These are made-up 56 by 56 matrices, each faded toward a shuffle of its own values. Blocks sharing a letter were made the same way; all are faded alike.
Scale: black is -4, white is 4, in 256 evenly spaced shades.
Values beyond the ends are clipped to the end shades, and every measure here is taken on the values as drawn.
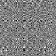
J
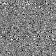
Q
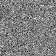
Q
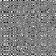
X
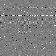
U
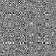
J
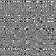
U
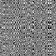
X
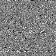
Q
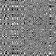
X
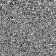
Q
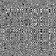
J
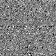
Q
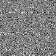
Q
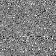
Q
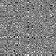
J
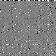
U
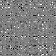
U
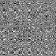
J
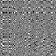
X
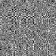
J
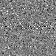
Q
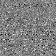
Q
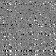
U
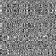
J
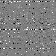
U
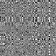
X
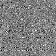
Q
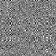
J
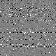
U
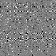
U
